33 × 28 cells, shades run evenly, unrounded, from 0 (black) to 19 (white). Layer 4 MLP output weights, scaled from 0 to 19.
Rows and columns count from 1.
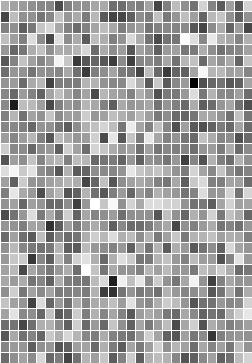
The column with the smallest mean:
6
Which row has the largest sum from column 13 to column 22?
19
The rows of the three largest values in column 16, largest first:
26, 16, 11
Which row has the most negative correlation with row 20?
28
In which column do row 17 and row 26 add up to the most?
22
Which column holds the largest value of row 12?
15
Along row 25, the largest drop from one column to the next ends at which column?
3
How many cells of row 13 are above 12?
10
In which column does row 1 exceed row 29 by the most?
23
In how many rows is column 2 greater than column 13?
19
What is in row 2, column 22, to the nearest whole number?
12
